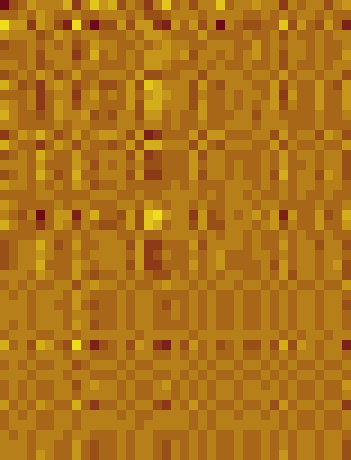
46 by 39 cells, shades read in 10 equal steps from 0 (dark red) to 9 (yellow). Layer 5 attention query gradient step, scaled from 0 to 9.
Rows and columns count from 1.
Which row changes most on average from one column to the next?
3
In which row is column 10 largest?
12
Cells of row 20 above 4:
17
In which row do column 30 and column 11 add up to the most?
1
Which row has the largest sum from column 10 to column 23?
22
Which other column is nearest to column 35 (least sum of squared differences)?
38
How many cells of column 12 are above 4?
20
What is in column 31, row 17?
4
